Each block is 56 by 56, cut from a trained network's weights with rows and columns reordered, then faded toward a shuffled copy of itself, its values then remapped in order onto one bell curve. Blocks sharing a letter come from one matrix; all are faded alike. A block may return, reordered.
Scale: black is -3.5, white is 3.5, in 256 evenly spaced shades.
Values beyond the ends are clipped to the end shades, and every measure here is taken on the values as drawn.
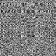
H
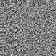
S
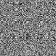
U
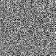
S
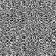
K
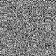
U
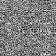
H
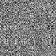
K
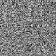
S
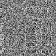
K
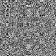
K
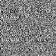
S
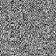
S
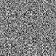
S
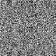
U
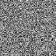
S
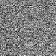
U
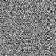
S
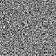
S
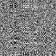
K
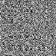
K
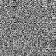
U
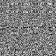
H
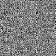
S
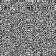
H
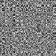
K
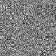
S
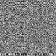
H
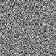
U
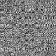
H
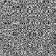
K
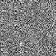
S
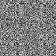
H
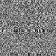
K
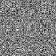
S
